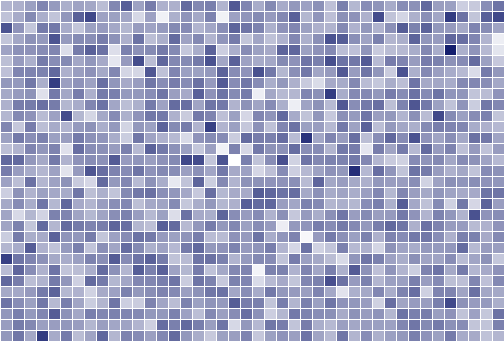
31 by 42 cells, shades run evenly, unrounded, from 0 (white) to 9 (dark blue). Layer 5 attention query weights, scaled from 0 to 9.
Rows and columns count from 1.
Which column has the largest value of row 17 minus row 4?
42
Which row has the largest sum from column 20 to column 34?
6
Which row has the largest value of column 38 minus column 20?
5
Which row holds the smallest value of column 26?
22
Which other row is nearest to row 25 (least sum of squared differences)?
9
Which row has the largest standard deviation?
2
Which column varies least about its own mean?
37
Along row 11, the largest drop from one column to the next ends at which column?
7
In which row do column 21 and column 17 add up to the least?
14
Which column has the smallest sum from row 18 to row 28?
8
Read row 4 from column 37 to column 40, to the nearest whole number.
4 6 6 5
